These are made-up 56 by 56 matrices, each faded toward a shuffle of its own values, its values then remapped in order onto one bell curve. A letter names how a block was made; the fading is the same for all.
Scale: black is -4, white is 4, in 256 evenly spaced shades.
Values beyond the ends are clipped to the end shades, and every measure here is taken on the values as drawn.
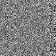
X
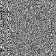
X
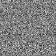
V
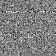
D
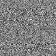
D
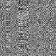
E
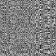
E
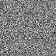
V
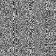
X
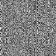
X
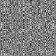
E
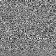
V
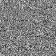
D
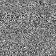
D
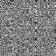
X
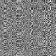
E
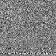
V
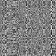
E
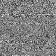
D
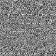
V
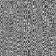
E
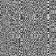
E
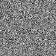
D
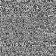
V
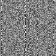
X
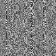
X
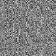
X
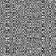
E
